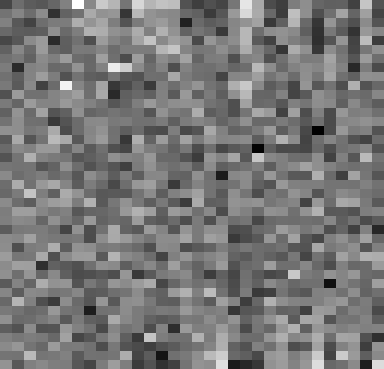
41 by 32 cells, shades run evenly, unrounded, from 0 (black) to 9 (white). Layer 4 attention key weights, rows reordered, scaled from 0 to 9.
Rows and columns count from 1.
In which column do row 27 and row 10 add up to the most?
6
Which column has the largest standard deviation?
27
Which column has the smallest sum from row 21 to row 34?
22
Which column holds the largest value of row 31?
25
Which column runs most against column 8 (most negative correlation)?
16
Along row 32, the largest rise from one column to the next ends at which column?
29
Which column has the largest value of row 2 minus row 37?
21
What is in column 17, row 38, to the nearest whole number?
6
